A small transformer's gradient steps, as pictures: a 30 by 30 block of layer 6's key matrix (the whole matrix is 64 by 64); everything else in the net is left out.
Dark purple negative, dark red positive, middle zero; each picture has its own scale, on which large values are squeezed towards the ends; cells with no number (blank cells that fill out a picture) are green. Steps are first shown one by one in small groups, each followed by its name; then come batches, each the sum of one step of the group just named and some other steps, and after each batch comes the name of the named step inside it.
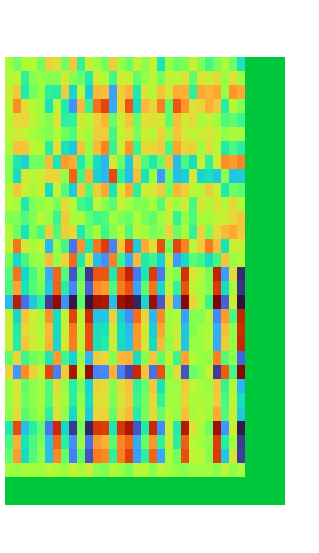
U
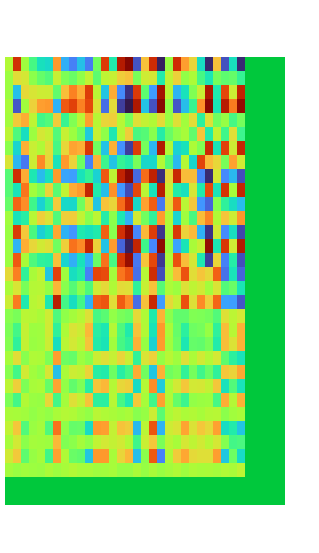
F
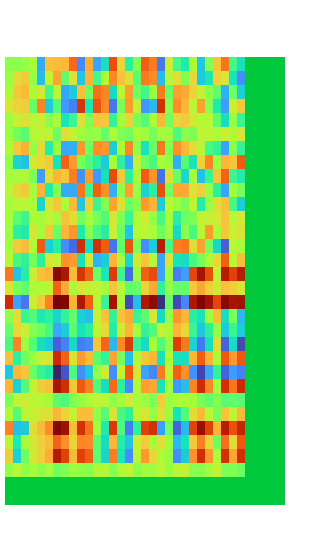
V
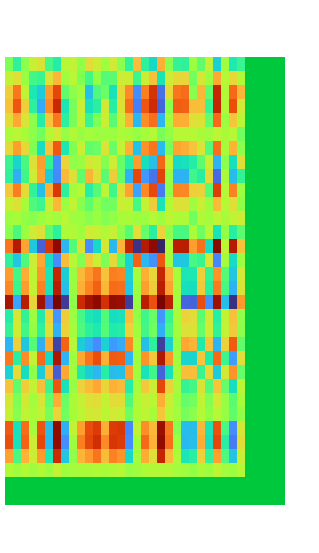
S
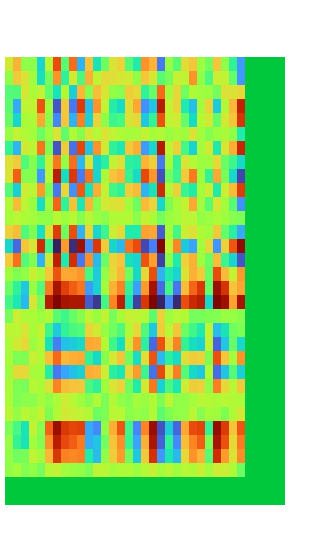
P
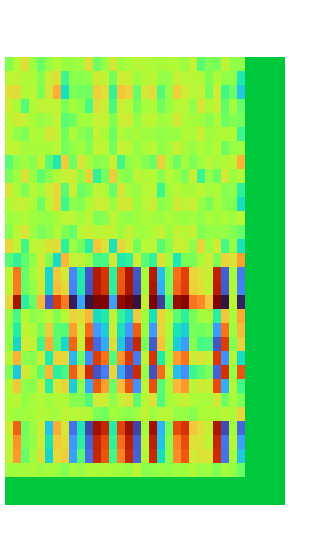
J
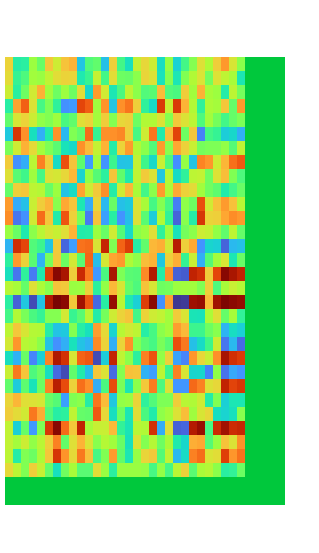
V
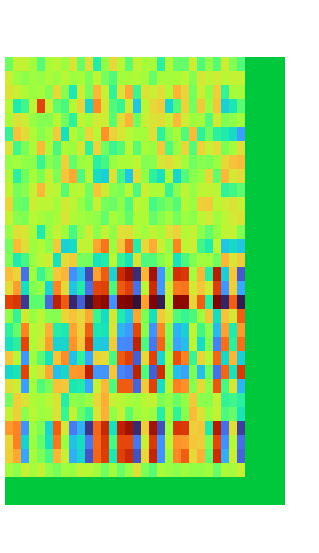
J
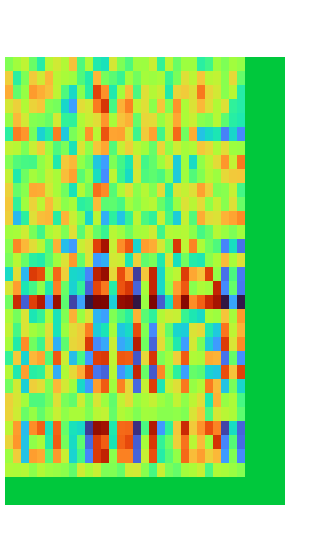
J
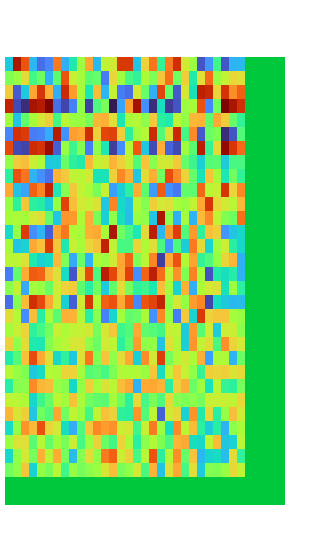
F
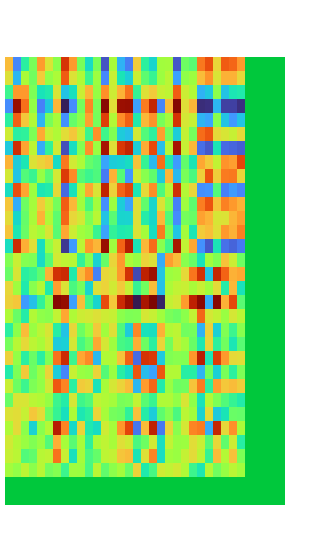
V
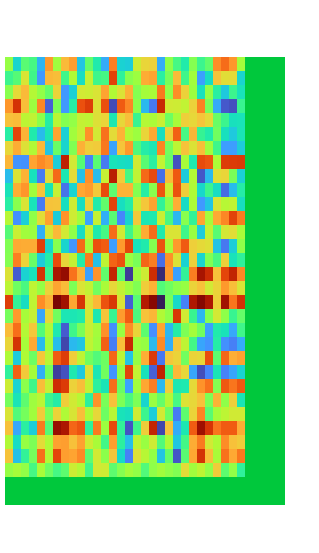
V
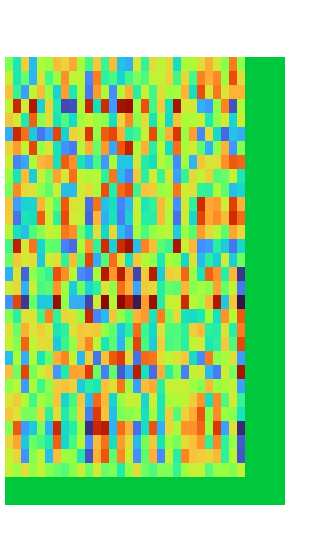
U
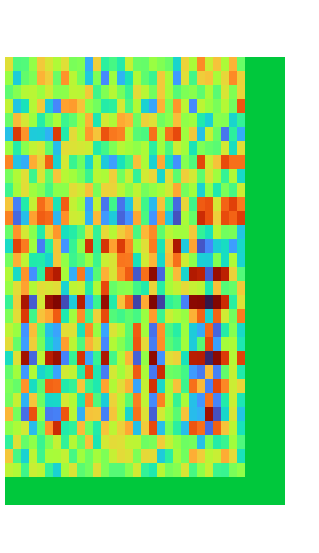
F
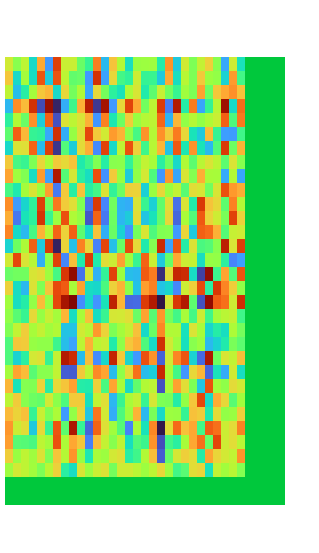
P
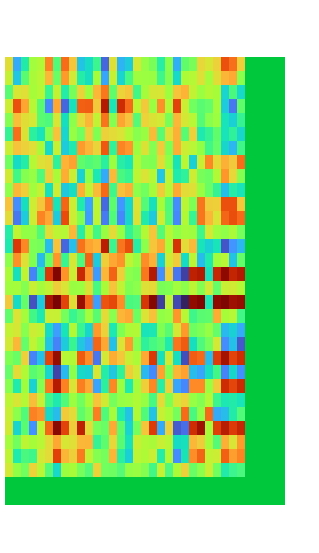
V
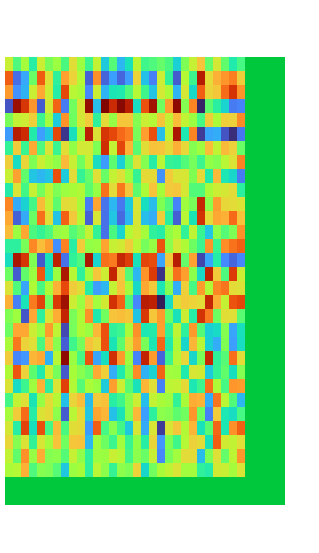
P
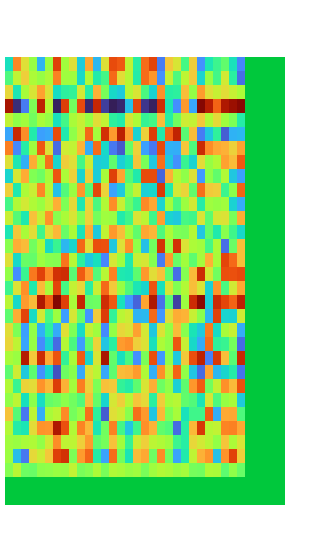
V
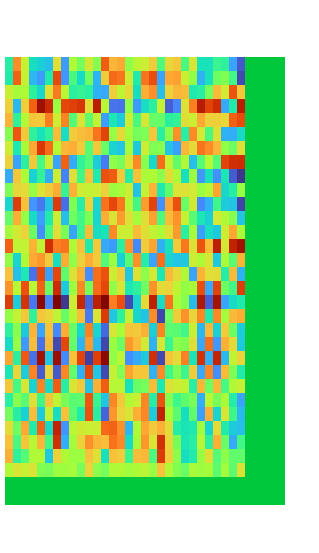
S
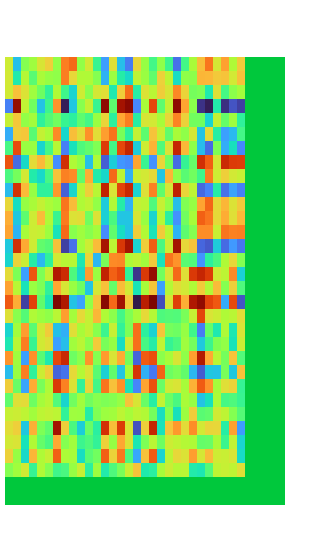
V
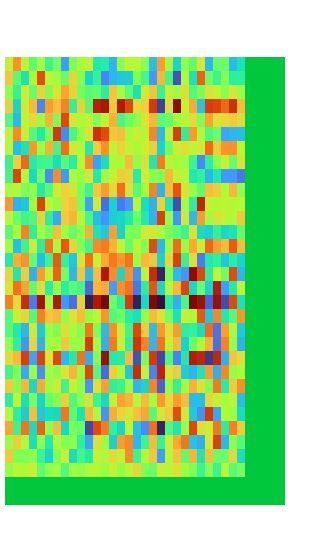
J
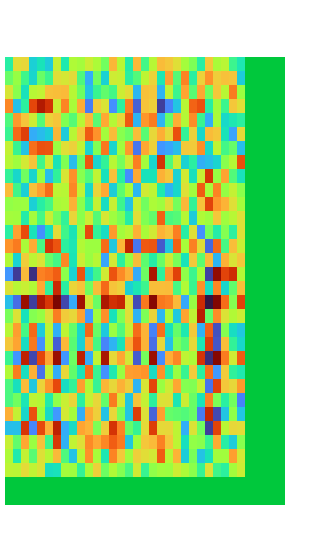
S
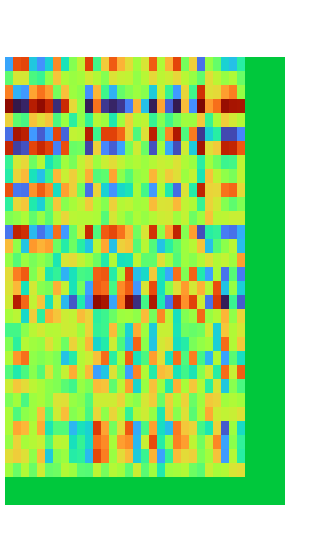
J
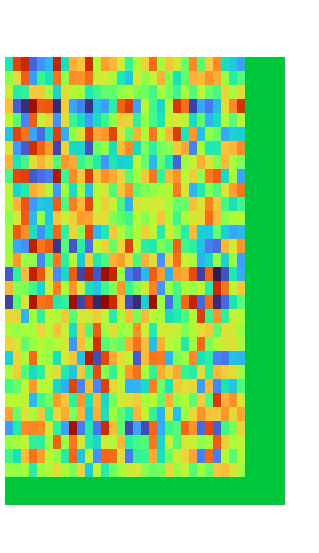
P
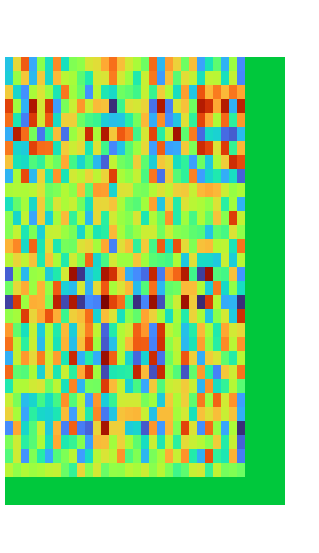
U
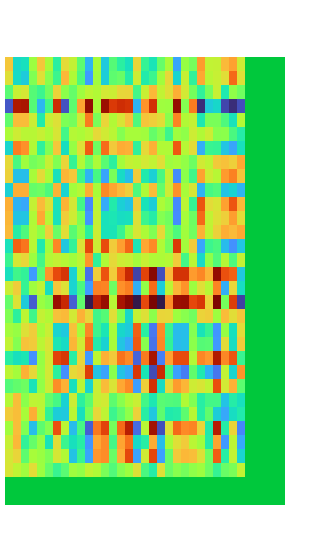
J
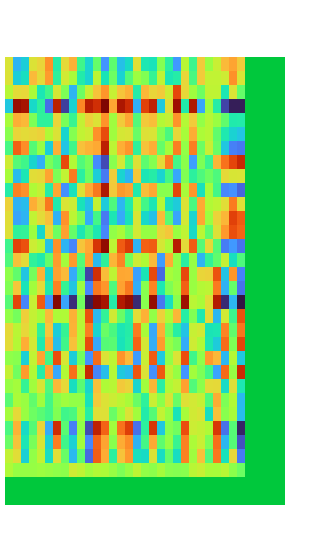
U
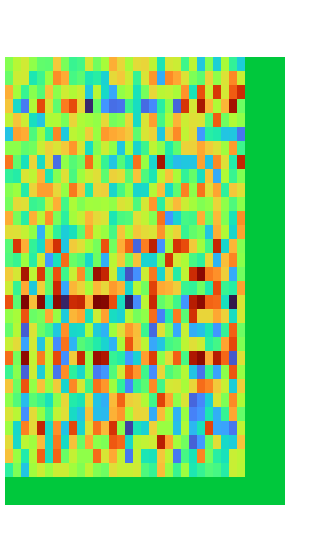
S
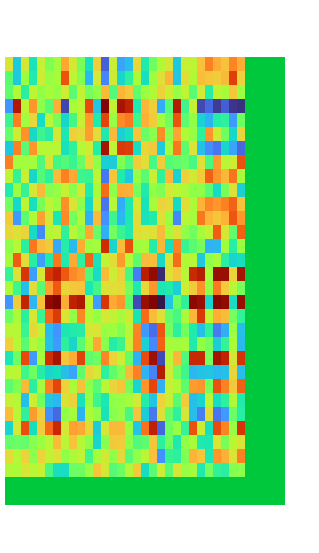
P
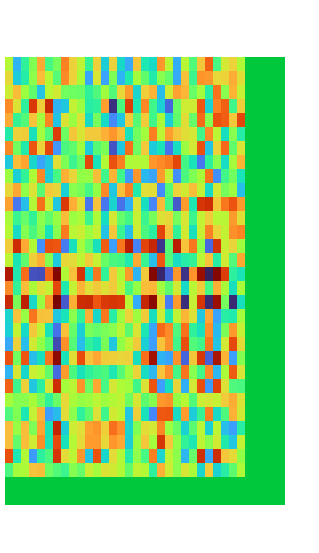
S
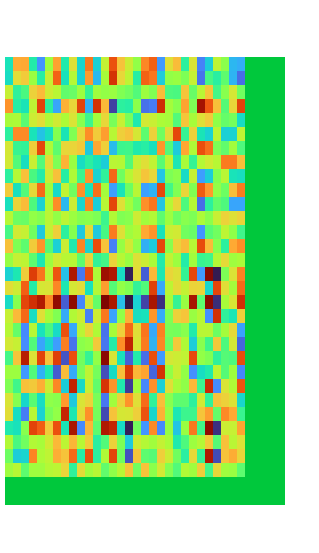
V
